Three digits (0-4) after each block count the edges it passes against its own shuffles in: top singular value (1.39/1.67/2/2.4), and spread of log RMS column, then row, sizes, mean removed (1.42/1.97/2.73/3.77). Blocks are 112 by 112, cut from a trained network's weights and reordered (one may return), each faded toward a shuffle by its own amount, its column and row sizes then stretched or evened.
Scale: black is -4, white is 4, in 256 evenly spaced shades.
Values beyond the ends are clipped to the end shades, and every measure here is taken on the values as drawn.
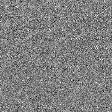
0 1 2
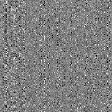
3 3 0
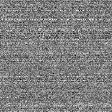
3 1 3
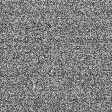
0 1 0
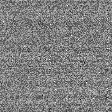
1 2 0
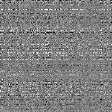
3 3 4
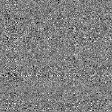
0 2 3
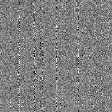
2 3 0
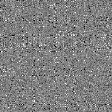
3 2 2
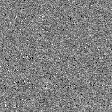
2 0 1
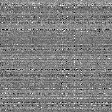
4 2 3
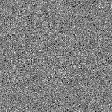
2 0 0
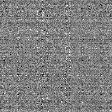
2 3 2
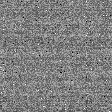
1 1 0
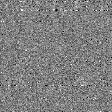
1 0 2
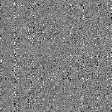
1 3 2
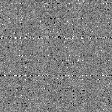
2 1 2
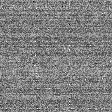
3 1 1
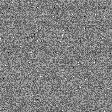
0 1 1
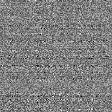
1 2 3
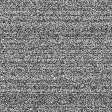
3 0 0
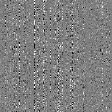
2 4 0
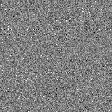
2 0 1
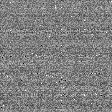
1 1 2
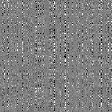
4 4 2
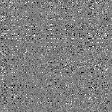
2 2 3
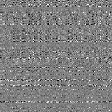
4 1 4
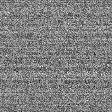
2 2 0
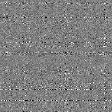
2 2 3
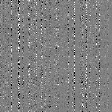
2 4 1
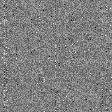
0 2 0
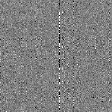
3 3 1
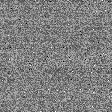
0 0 1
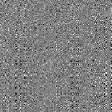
4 3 2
